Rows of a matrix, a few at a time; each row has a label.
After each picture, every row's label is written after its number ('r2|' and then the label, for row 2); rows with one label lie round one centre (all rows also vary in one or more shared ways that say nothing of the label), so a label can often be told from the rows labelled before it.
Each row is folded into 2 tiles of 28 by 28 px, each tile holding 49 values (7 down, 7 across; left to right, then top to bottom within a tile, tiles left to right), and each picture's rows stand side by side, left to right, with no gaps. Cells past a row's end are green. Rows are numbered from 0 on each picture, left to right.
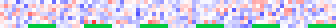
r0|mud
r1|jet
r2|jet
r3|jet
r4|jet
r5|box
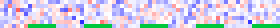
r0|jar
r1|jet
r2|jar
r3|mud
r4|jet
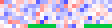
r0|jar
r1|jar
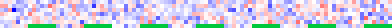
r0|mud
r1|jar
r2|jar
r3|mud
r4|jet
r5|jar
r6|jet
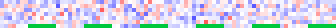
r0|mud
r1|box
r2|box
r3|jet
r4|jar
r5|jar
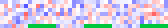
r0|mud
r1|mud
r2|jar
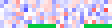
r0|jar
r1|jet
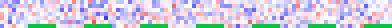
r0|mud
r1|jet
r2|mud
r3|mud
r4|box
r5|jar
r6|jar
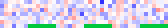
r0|box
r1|box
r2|box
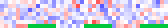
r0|box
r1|jet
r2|mud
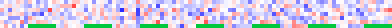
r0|jet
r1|jar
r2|jet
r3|box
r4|jet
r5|mud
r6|box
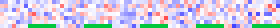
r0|mud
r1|mud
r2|mud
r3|jar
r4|box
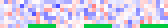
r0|box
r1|box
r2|jet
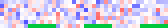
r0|jet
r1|mud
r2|box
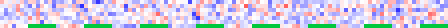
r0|jar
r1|mud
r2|jar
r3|jet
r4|jet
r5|mud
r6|jet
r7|jar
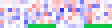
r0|jet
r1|jar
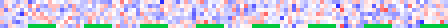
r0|mud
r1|jar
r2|jet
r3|jet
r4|jar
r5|jar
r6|box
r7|jar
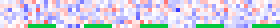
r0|jet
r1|box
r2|jet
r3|jet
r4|jet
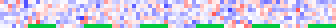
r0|jar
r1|mud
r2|box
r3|jar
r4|jar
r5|mud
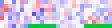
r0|box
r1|jet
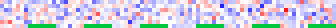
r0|jar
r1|jar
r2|mud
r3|box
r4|jar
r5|box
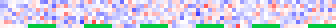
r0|box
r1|jet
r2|jar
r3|box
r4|mud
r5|mud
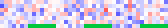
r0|box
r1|jet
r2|jar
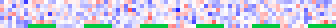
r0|jet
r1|jet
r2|jar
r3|jet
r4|jar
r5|jet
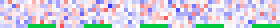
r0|jet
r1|box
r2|mud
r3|mud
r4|jar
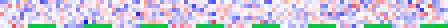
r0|mud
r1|box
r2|jet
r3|mud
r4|mud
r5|jet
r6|jar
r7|mud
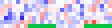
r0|mud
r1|jet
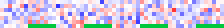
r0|jet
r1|box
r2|jet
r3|box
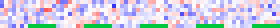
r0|box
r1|jar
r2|box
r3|box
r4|jet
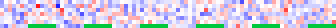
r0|mud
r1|box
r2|box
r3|jet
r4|mud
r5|box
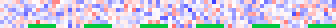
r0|jet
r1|jar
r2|jet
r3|box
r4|mud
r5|box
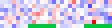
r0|jar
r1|jet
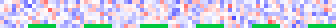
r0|jar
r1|jet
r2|mud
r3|jar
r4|mud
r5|box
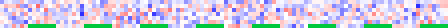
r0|mud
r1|jet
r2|jet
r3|jet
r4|mud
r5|box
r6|jar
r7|mud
